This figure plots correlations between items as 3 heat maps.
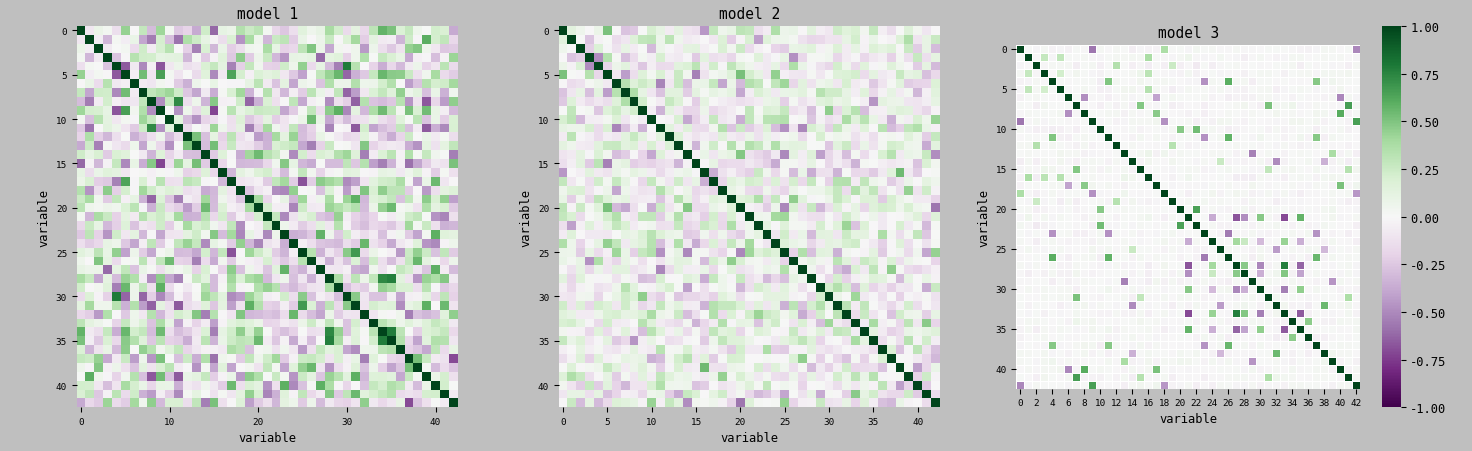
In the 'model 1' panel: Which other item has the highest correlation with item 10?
26
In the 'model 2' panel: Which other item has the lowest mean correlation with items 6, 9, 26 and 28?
11
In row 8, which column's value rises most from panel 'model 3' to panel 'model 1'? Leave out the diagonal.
11
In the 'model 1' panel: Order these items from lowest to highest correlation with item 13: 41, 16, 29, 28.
16, 29, 41, 28
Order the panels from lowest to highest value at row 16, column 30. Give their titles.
model 2, model 3, model 1
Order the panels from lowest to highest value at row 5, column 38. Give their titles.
model 1, model 3, model 2
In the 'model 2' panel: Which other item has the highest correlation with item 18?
39
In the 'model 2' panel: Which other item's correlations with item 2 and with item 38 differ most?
16
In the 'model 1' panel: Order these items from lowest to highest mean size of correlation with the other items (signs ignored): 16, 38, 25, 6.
16, 6, 38, 25
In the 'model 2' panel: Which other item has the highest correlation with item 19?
26
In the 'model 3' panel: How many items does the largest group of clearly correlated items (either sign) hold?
7
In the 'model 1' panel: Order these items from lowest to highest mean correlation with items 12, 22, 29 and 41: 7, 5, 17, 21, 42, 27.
42, 7, 21, 27, 5, 17
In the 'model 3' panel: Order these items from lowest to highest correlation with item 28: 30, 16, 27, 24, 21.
21, 30, 16, 24, 27
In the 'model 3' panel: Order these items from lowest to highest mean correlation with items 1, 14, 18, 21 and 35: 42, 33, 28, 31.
33, 28, 42, 31
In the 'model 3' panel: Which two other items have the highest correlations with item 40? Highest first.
8, 17
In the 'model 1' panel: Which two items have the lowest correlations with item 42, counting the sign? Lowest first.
37, 14
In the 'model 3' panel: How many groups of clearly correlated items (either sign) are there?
11
